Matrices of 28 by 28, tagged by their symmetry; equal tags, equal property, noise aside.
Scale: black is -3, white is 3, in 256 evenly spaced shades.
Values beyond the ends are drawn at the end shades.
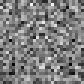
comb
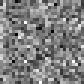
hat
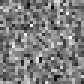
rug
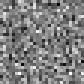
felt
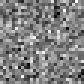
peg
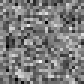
hat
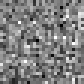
felt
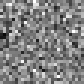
felt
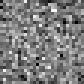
rug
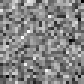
peg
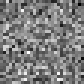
comb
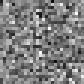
hat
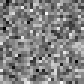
peg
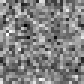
comb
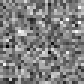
felt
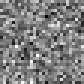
felt
